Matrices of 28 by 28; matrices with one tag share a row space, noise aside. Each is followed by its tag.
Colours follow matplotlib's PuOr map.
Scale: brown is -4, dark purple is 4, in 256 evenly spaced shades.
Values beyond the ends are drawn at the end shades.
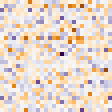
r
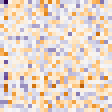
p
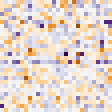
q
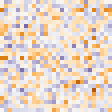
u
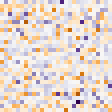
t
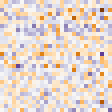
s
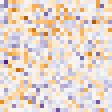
p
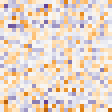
p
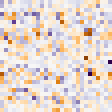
r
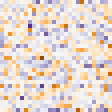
q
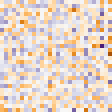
s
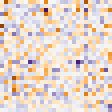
u
